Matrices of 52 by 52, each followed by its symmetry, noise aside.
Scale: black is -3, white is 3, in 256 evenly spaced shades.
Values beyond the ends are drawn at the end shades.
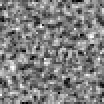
same after a half turn.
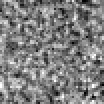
antisymmetric.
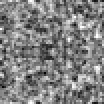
mirrored top to bottom.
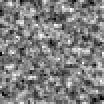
no symmetry.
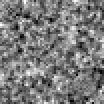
symmetric.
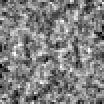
same after a half turn.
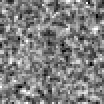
no symmetry.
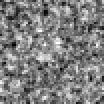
symmetric.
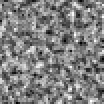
antisymmetric.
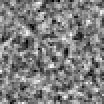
antisymmetric.
